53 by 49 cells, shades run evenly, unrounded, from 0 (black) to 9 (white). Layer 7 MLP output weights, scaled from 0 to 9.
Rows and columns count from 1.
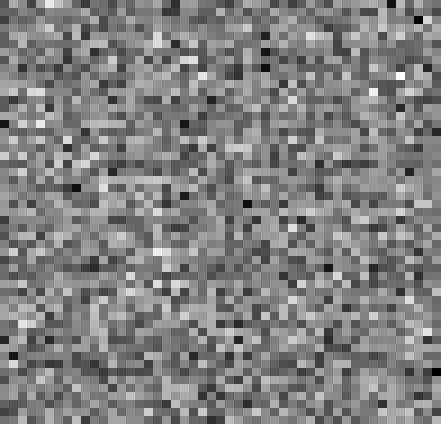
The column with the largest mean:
18
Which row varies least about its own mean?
27
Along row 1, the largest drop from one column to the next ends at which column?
44
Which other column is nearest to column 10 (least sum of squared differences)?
25
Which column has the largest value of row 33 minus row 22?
46
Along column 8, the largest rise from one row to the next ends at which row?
20
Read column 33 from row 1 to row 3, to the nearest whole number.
2 4 6
